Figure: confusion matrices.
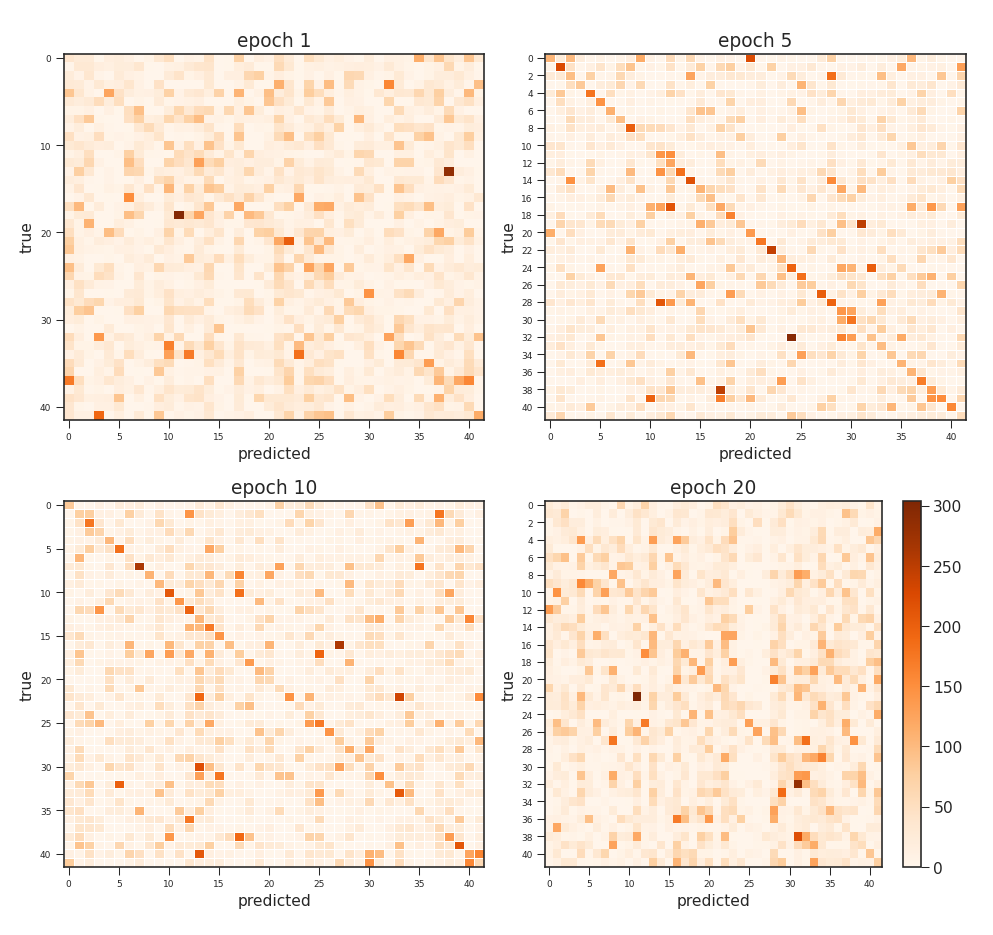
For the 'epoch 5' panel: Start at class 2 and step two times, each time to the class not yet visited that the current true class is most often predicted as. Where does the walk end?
11
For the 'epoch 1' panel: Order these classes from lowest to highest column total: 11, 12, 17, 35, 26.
35, 11, 12, 17, 26
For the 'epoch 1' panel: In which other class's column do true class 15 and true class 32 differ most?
3
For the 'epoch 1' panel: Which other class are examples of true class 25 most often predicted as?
26
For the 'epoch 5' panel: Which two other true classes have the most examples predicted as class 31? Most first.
19, 15
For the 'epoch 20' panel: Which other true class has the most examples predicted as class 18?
24
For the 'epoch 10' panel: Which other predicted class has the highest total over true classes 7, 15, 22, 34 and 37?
33
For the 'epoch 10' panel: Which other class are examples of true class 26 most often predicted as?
19
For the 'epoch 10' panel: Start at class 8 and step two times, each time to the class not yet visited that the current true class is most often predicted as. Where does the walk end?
25
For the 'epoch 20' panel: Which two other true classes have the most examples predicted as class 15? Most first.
6, 26
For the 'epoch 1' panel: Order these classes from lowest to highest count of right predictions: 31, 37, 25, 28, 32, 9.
31, 9, 25, 28, 37, 32
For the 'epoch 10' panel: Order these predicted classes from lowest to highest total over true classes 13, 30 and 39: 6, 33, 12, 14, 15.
12, 15, 6, 14, 33
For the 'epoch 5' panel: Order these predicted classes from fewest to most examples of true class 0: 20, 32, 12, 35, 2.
32, 35, 12, 2, 20
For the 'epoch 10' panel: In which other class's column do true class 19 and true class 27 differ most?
41
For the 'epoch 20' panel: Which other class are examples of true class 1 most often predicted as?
37
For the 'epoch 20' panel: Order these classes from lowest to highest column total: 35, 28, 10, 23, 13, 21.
10, 21, 35, 23, 28, 13
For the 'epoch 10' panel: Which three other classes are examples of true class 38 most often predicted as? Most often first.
17, 10, 18
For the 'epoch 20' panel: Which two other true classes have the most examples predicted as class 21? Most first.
9, 33
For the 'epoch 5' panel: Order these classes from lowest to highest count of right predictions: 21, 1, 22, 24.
21, 24, 1, 22
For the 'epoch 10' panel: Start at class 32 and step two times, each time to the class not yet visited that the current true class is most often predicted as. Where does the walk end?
14
